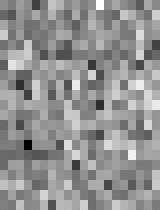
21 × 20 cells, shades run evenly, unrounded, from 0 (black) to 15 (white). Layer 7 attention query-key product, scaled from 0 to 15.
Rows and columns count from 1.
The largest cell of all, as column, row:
13, 1
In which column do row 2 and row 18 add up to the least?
2
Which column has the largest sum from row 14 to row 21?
9
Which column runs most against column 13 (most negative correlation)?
5
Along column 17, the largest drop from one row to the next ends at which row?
17
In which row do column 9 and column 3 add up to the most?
19
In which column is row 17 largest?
12
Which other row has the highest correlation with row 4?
3
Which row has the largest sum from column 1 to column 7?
7
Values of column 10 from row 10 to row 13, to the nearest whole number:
10 7 12 12
